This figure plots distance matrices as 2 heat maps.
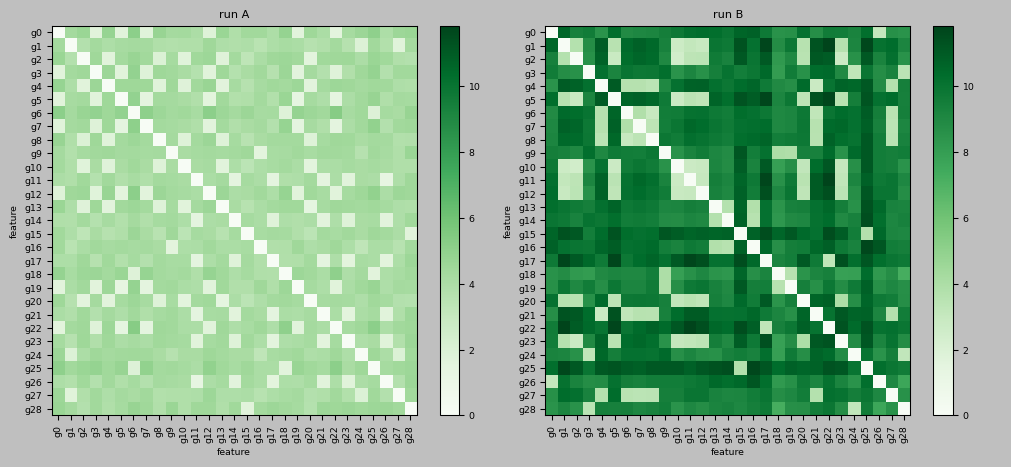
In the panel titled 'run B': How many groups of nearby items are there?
8
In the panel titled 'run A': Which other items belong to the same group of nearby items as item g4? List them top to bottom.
g2, g8, g10, g13, g20
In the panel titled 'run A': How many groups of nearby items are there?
7
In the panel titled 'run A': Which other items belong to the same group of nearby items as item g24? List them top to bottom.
g1, g27
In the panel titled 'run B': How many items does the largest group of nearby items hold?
8
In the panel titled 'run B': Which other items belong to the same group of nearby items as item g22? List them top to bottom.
g17
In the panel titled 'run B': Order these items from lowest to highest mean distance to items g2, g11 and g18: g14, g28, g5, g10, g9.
g10, g5, g9, g28, g14
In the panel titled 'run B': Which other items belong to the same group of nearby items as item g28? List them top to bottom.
g3, g24
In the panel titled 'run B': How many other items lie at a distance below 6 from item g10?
7
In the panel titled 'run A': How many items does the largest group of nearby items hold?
7
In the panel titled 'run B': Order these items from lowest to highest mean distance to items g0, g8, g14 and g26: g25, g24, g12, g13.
g13, g24, g12, g25
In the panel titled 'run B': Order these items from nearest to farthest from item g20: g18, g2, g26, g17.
g2, g18, g26, g17
